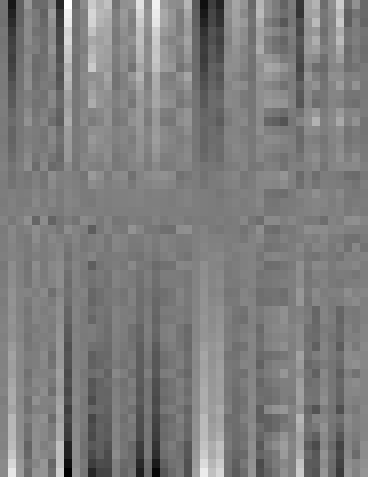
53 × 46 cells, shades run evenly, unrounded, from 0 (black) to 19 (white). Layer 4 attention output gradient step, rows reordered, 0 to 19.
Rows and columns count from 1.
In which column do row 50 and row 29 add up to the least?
9
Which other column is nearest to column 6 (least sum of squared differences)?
44
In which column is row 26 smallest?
12
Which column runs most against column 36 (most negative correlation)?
40
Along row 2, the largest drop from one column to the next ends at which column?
10
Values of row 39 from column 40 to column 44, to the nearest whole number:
7 10 9 7 10
